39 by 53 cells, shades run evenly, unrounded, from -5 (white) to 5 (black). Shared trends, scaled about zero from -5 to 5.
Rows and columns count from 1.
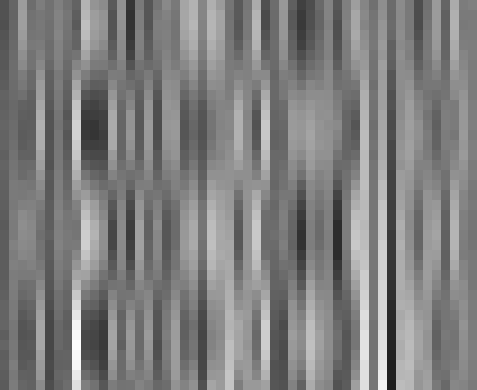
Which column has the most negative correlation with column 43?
44
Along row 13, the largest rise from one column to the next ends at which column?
10
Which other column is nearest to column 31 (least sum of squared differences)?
8
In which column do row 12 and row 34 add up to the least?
9
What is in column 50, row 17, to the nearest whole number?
0
